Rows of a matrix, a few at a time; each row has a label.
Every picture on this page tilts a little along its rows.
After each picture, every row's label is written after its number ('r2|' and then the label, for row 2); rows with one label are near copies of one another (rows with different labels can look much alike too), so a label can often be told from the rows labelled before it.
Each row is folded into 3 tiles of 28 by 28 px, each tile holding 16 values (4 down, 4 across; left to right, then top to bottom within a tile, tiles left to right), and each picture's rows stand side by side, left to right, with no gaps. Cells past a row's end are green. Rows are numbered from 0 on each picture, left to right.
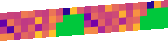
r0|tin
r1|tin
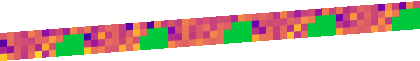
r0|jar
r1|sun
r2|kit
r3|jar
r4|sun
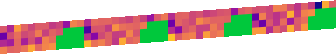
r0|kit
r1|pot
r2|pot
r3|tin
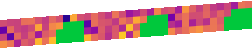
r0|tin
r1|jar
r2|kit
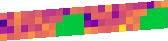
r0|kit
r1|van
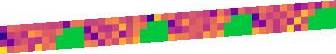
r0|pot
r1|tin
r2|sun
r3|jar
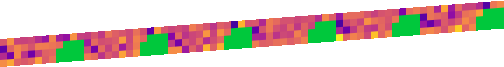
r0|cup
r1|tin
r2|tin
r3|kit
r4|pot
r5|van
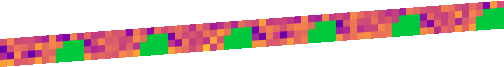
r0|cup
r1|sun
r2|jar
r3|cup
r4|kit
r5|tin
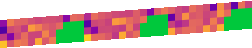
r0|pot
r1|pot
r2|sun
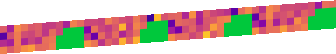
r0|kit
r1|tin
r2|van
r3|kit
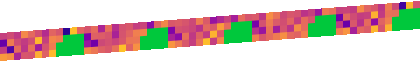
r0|tin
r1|van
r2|jar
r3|kit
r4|tin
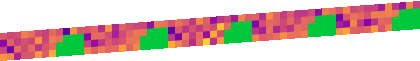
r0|tin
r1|van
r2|jar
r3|kit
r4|cup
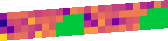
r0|pot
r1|cup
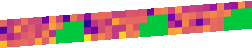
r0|sun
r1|pot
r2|cup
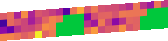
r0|van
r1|cup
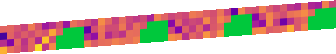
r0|jar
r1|kit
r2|tin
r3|cup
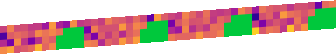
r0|cup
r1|tin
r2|kit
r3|pot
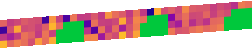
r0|sun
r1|tin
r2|kit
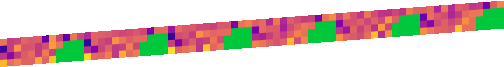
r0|sun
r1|pot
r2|pot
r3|van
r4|jar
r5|van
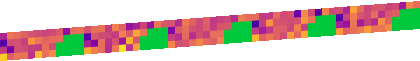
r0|pot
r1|jar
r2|kit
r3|sun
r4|kit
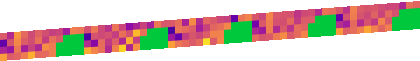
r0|kit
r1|jar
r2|van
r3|kit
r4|kit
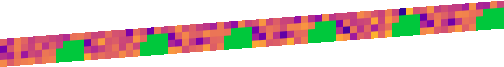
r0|kit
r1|sun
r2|cup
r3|cup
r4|tin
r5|cup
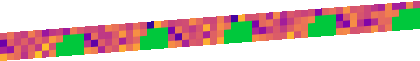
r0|jar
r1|tin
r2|tin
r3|van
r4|cup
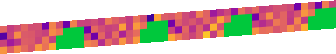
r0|sun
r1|tin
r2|jar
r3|sun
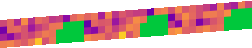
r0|van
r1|van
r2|cup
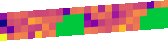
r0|pot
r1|van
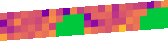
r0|sun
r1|van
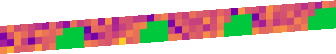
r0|cup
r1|van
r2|tin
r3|kit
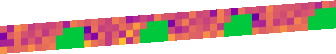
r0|kit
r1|jar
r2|sun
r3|kit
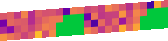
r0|van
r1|tin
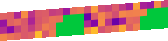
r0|van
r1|cup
